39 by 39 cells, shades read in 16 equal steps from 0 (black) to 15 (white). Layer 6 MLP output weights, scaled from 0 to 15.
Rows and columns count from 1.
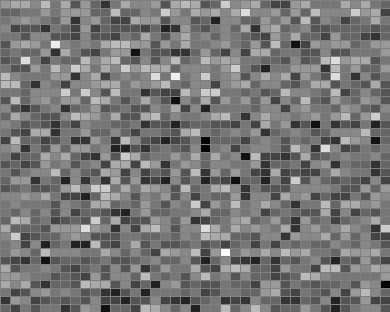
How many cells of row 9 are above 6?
31
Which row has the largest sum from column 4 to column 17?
9
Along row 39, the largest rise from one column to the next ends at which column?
15
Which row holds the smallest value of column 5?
33
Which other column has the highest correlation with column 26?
5
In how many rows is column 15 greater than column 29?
21
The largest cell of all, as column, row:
23, 32
